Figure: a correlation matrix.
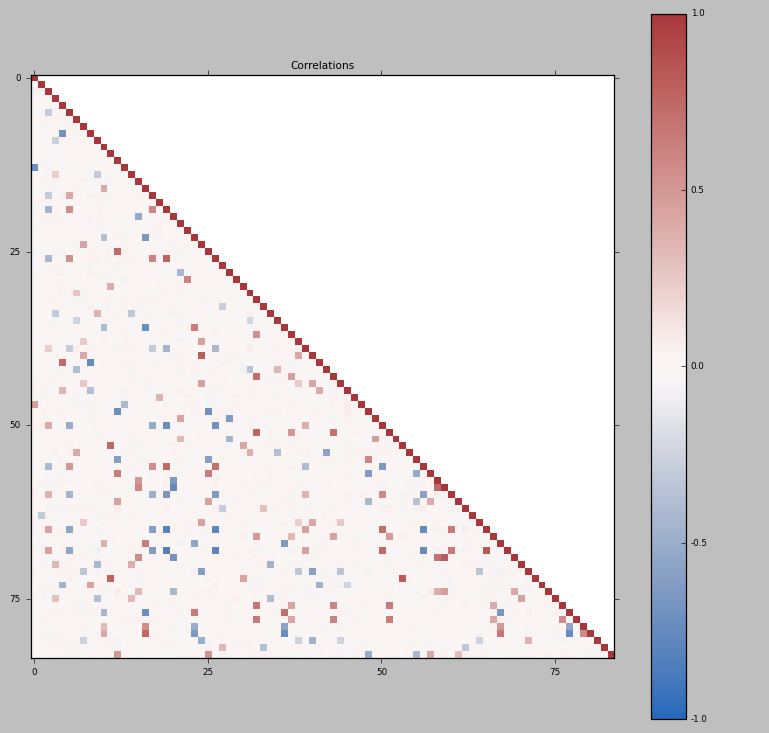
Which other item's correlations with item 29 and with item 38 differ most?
22
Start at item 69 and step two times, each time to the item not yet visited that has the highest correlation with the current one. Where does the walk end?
58
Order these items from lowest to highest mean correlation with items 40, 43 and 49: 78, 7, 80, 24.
80, 7, 78, 24
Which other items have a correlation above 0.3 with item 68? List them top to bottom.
2, 39, 50, 60, 65
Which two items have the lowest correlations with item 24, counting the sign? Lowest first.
71, 81
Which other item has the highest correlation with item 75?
70
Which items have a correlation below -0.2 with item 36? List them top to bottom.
10, 16, 67, 79, 80
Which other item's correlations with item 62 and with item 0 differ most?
13
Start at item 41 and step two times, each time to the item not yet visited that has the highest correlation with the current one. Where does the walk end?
45
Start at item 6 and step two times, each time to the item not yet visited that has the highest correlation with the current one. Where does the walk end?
31
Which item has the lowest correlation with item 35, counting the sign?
54
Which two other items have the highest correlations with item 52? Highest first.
49, 21
